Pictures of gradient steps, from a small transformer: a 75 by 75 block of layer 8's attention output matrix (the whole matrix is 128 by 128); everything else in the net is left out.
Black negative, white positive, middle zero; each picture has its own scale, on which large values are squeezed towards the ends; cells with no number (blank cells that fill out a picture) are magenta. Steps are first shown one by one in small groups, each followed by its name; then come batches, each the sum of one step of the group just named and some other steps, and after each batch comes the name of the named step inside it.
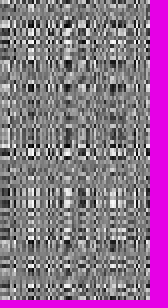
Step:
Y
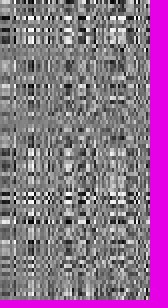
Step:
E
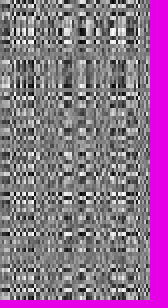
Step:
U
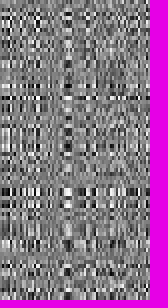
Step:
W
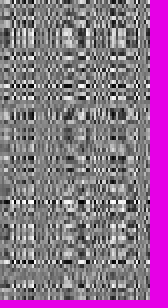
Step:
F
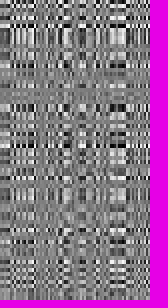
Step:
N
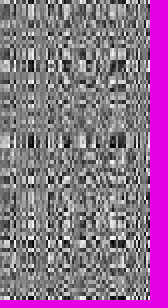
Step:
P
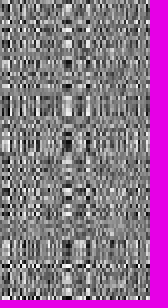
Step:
W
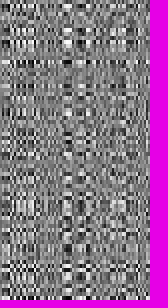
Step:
U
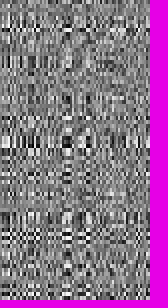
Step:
E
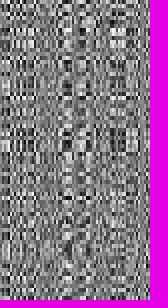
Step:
U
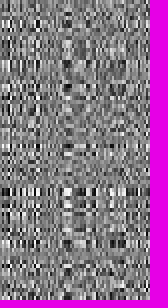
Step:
W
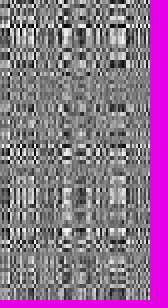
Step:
N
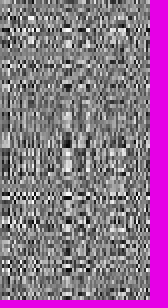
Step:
E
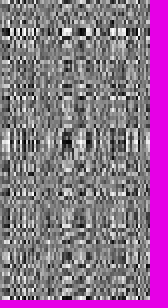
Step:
U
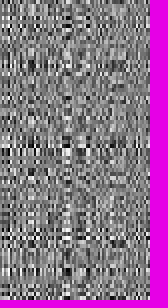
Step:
P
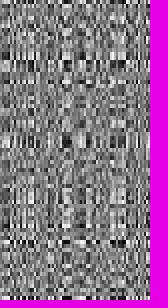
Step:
P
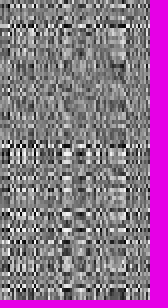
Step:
N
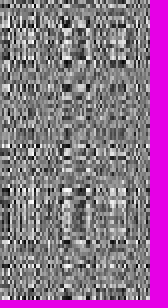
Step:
Y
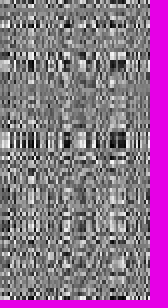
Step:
P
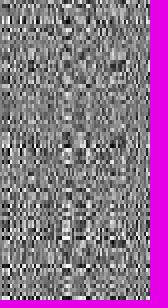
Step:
P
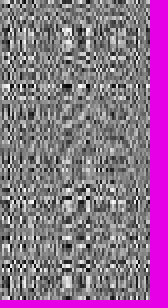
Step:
F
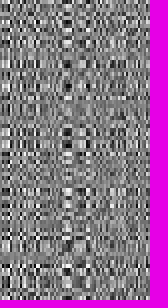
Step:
W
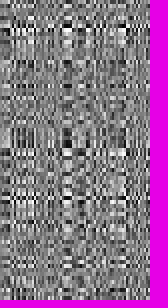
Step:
E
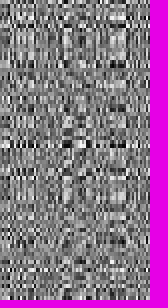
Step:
N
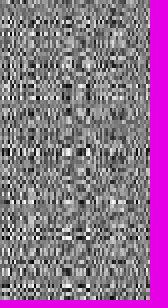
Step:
F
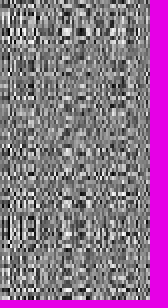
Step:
U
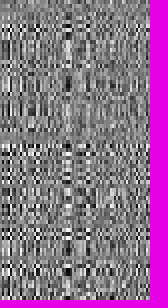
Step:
W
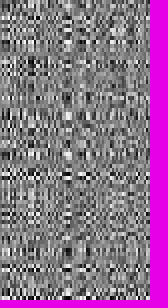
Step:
U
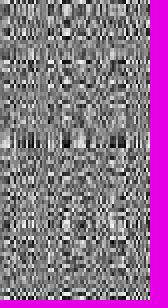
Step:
P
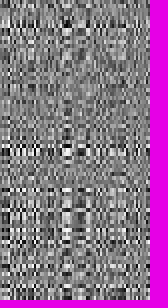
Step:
Y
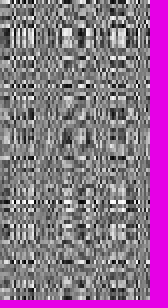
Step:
F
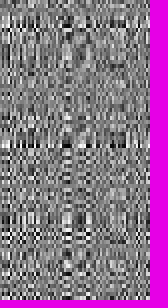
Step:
N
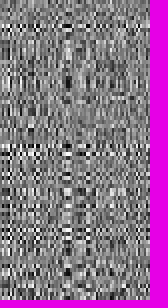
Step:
W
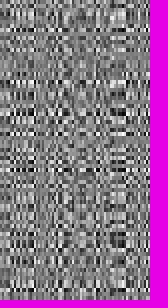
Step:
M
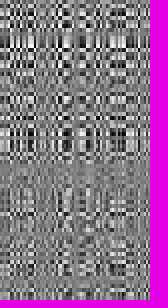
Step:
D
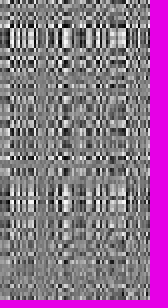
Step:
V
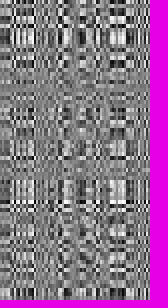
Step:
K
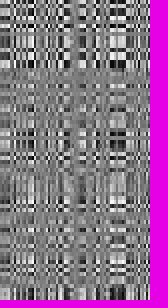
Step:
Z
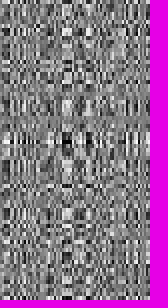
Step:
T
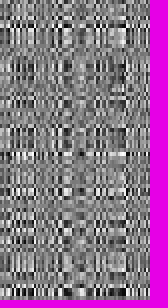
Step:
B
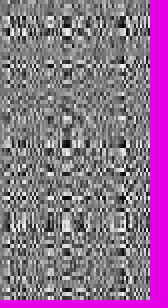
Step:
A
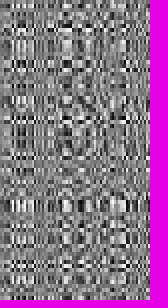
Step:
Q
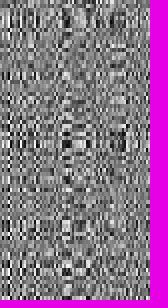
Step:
D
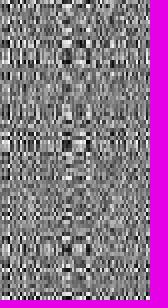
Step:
D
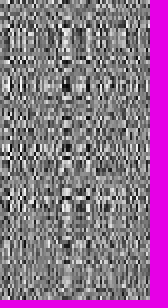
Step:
V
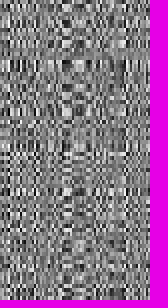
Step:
B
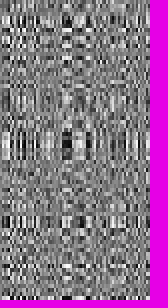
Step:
Q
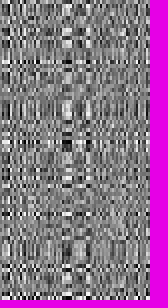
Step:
T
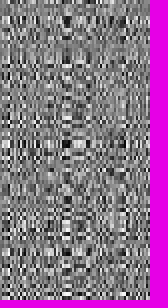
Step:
A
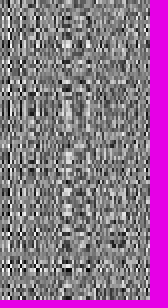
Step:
M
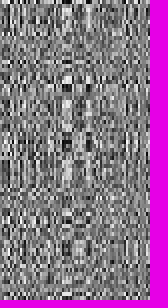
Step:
T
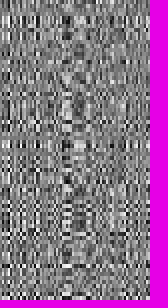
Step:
M
